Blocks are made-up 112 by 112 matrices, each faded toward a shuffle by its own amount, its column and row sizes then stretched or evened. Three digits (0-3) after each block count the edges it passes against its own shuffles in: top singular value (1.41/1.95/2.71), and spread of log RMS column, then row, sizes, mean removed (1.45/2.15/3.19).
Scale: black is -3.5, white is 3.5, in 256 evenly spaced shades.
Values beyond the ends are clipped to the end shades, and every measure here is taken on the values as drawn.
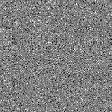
2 0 0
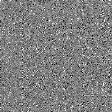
1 2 1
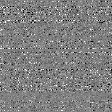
0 1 3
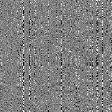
3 3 0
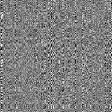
3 3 0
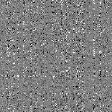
1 3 2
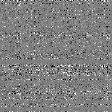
0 2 3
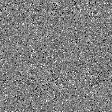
0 1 1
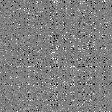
2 2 2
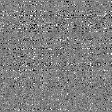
0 2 3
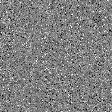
0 1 0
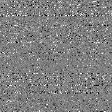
0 1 3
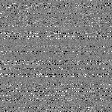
1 0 3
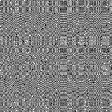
3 0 1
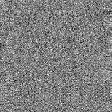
2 0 0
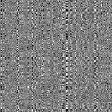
3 3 1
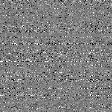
0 1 3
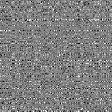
3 0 3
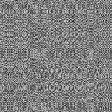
3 1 0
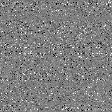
1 0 2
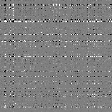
3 2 3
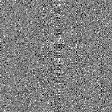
2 2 0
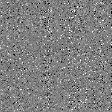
1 2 1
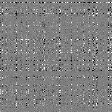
2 3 3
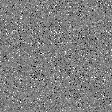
1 1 1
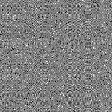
3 1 0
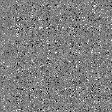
0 2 2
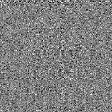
2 1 2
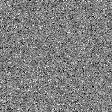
1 0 1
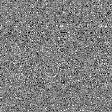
1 1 2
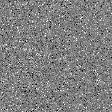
1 1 0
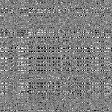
3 1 3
